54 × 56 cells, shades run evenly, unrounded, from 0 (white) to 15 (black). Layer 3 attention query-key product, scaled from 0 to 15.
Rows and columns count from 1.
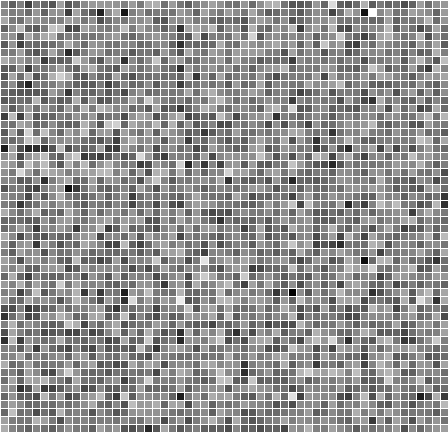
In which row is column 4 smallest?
17
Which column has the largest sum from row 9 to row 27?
3
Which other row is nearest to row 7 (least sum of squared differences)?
24
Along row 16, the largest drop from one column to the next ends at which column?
14
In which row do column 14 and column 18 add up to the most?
31
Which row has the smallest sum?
22
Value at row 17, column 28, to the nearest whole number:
8
